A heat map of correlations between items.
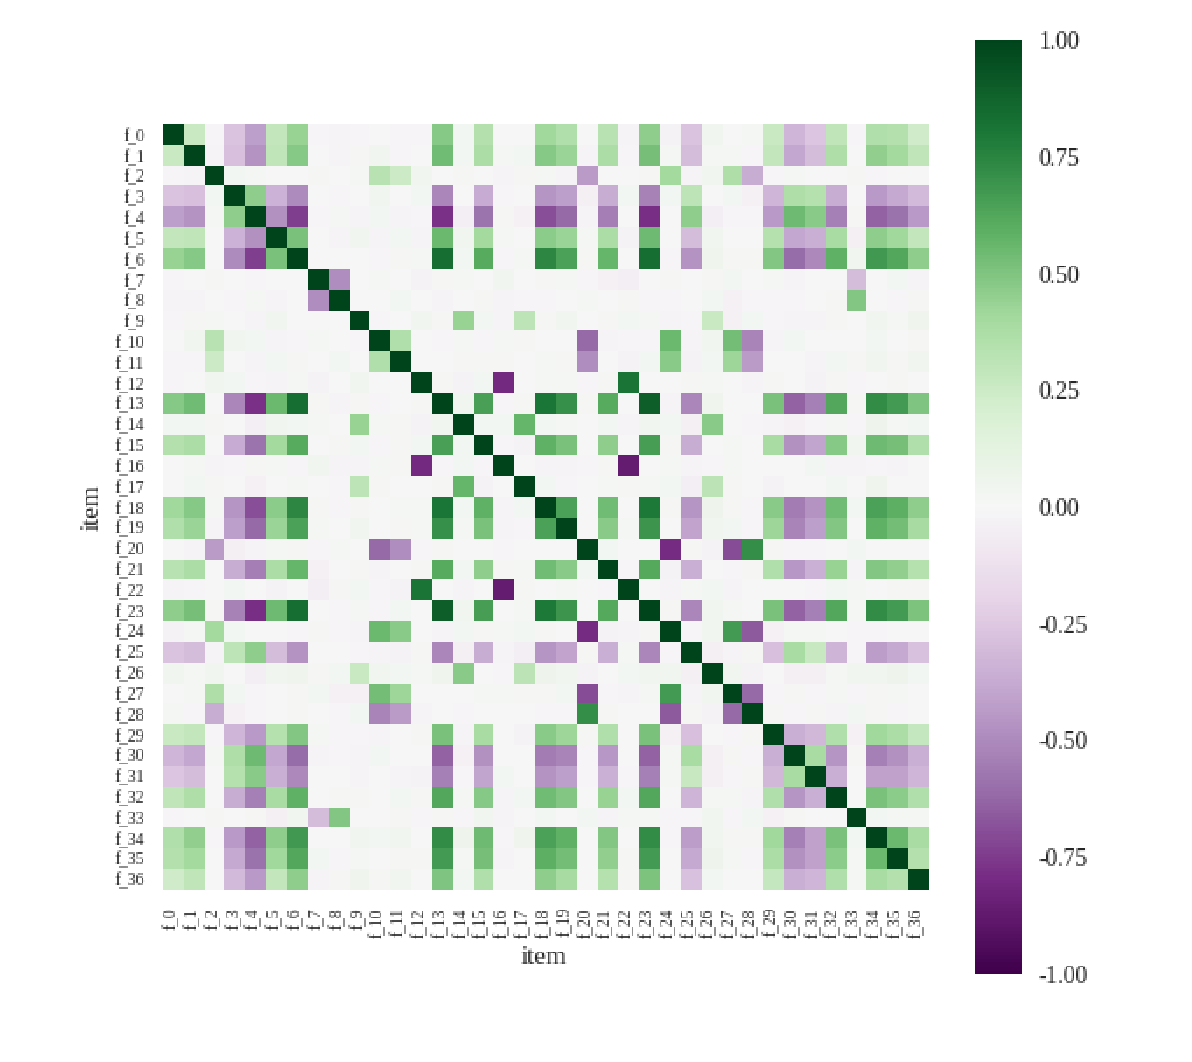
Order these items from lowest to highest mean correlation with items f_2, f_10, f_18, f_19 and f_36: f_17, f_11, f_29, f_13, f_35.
f_17, f_11, f_29, f_35, f_13
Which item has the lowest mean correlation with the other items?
f_4
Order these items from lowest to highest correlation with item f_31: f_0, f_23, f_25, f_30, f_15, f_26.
f_23, f_15, f_0, f_26, f_25, f_30
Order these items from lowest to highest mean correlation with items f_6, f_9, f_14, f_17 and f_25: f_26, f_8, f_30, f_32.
f_30, f_8, f_32, f_26
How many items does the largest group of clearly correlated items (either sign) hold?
20
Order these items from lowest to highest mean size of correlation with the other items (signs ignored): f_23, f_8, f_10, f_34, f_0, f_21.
f_8, f_10, f_0, f_21, f_34, f_23
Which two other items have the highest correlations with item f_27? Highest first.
f_24, f_10
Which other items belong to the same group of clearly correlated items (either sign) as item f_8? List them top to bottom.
f_7, f_33
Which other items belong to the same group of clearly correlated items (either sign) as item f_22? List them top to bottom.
f_12, f_16
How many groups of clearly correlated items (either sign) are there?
5
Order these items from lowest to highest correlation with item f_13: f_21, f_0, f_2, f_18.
f_2, f_0, f_21, f_18
